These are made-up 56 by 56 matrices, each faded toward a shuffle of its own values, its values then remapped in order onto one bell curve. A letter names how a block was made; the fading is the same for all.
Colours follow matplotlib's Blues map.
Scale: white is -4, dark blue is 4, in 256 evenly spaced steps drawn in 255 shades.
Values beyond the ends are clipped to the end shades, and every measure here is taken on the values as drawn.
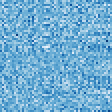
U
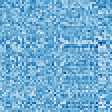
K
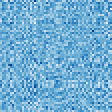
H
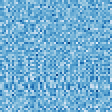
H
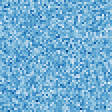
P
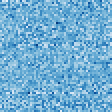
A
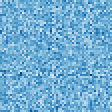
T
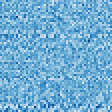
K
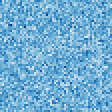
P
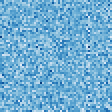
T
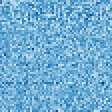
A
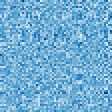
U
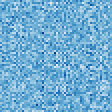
U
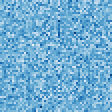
T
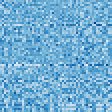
K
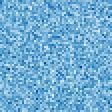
P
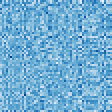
H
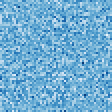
T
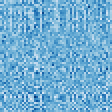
H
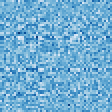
K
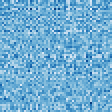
K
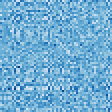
H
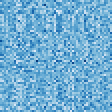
U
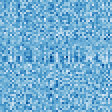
K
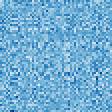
U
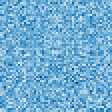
U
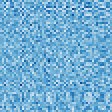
H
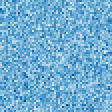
P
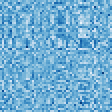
H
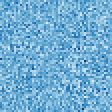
T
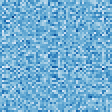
U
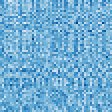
H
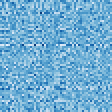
K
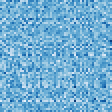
K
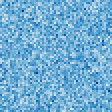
P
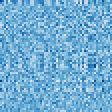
K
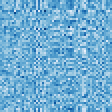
H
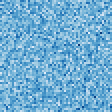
P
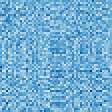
H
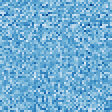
T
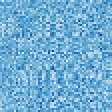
U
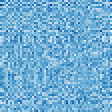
H
